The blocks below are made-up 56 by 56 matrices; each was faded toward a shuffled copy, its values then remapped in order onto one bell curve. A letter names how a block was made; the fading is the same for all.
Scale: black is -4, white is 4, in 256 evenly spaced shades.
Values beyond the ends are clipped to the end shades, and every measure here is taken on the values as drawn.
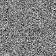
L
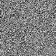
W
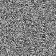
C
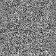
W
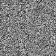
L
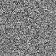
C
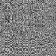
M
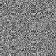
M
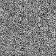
L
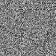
W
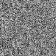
C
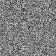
C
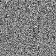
L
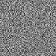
M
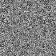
W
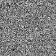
W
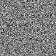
W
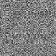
M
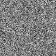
W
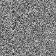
L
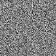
L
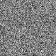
C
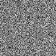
W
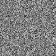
W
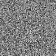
W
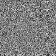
W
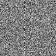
L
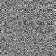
M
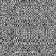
M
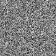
L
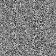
L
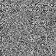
W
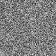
C
